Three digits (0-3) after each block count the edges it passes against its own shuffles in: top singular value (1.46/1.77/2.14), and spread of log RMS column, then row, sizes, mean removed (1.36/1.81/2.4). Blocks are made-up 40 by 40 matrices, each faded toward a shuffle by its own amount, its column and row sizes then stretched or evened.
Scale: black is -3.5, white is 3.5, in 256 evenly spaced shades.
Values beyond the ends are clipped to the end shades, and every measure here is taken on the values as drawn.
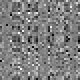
3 3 0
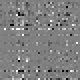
1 2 3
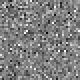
0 0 0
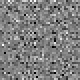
2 1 1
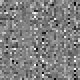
0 3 0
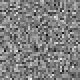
1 1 0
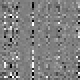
3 3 1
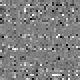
0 1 3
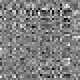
3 2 2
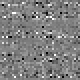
1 1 3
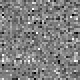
1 1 1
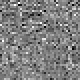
2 0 2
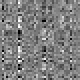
3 3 1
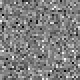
0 0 0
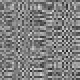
3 3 1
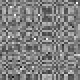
3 1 0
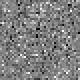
1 0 0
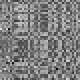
3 1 0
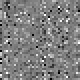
0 3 0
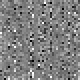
1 3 0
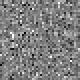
1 2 0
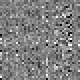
0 3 1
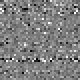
1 0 3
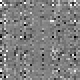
1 3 2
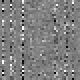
2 3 0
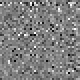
1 1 2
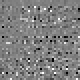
0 2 3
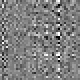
3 3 1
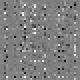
0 3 2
